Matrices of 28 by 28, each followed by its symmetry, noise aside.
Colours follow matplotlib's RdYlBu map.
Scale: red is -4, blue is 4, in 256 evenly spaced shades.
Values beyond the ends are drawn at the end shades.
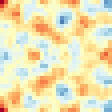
mirrored top to bottom.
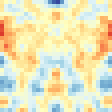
mirrored left to right.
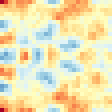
mirrored top to bottom.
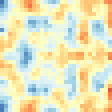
mirrored top to bottom.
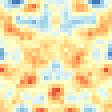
mirrored left to right.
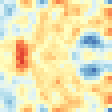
mirrored top to bottom.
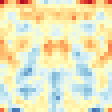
mirrored left to right.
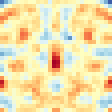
mirrored left to right.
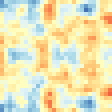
mirrored top to bottom.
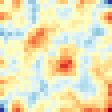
symmetric.
